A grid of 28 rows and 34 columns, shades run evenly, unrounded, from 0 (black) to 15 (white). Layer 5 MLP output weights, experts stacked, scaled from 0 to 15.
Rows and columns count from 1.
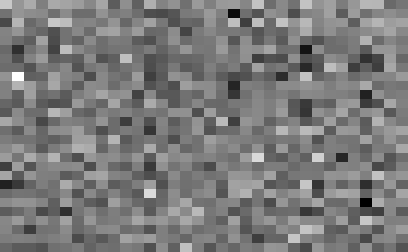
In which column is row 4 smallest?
16
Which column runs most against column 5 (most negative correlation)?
33
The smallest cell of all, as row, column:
23, 31
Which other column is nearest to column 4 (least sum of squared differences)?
11
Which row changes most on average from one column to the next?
3
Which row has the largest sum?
1
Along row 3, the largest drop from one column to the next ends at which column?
21
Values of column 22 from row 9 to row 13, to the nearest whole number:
6 7 8 8 8
